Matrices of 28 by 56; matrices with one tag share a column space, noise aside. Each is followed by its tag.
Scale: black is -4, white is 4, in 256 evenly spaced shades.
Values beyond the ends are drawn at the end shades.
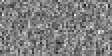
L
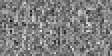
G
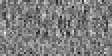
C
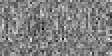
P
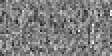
G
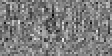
P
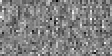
C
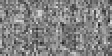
G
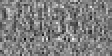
P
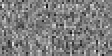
L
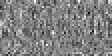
C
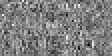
L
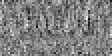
C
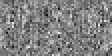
G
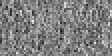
G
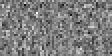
L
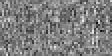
G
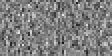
L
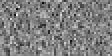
L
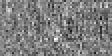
P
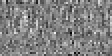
C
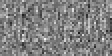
P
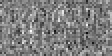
G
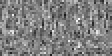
C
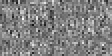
C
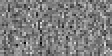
L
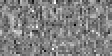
C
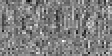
C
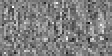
P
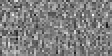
L
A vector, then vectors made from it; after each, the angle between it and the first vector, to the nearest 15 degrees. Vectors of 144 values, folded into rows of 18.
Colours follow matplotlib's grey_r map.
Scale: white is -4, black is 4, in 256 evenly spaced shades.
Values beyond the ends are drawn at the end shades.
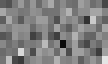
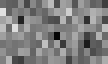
45 degrees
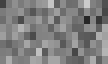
60 degrees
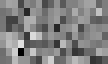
120 degrees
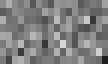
150 degrees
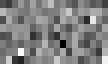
15 degrees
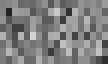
120 degrees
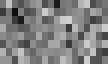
90 degrees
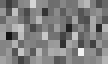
60 degrees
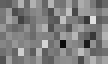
45 degrees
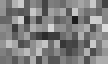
75 degrees
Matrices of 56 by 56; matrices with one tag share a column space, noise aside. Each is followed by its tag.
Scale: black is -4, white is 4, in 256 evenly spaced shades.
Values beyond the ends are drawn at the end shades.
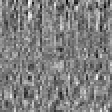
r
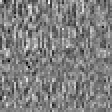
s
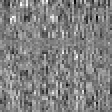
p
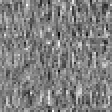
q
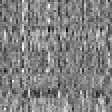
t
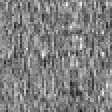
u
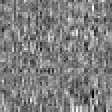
t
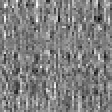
p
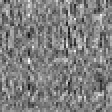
s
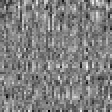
r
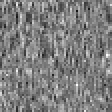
u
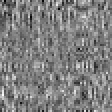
r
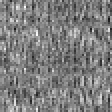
t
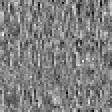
q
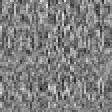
s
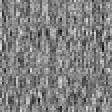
t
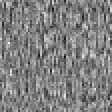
u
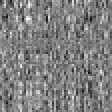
p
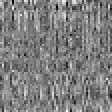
r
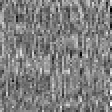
u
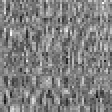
t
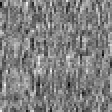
u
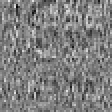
s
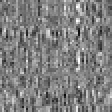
t
